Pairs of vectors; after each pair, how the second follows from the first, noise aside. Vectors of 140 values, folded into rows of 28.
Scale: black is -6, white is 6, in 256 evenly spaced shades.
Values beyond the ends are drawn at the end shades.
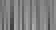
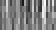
reversed, negated, scaled up.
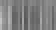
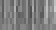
reversed.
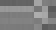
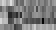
reversed, negated, scaled up.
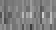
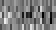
negated, scaled up.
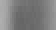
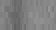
wrapped around, negated, shrunk.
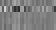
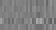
reversed, negated, shrunk.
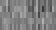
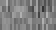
copied.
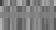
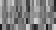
reversed, negated, scaled up.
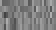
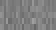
wrapped around, negated, shrunk.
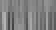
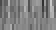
reversed.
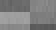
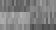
copied.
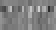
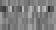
copied.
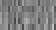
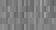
wrapped around, negated, shrunk.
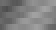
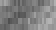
reversed, negated.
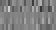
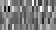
negated, scaled up.
